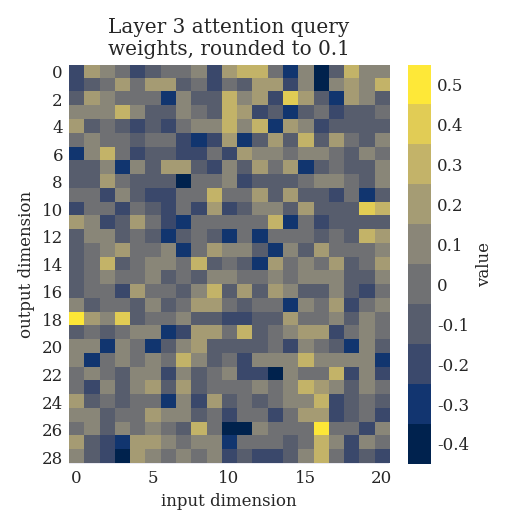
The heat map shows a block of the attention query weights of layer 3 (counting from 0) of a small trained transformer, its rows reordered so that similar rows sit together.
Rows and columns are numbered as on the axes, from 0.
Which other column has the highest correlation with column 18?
12
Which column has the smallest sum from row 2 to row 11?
6
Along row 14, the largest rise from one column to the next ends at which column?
13
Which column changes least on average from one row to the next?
18
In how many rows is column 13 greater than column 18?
14
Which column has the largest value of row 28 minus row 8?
7
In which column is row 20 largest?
8
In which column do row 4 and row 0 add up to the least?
16
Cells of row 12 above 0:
4
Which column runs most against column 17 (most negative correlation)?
11
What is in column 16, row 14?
0
